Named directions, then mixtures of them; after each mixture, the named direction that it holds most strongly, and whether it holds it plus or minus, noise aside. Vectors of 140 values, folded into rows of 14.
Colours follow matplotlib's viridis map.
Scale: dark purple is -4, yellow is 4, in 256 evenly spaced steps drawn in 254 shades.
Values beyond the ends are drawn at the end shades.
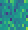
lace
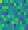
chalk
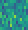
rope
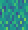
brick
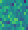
chalk, plus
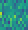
rope, plus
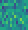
rope, plus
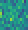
lace, minus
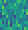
rope, minus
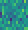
rope, minus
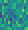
rope, minus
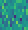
rope, minus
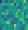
chalk, minus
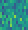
rope, plus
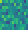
chalk, plus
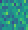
chalk, minus
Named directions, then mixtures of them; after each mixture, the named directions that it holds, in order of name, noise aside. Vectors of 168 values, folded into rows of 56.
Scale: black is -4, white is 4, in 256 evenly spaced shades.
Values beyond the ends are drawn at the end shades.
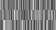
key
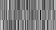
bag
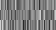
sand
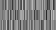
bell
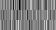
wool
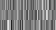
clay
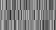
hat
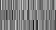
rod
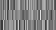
bag.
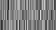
bag.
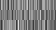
bag, rod.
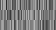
hat.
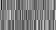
hat, rod, sand.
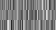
clay.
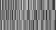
bell, rod.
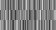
bell, clay, sand.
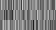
key, rod.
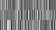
clay, hat, key.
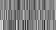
bag, sand.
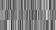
clay.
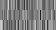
bag.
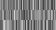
key.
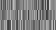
clay, hat.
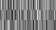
clay, rod, sand.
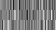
clay, key, wool.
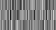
bell, hat, wool.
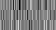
wool.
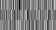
bag, rod, wool.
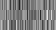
bag, clay, wool.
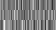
key.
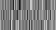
bell, wool.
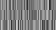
bag, clay, hat.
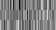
clay, sand, wool.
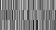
rod.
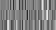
clay, wool.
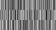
bell, sand.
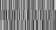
bag, rod.
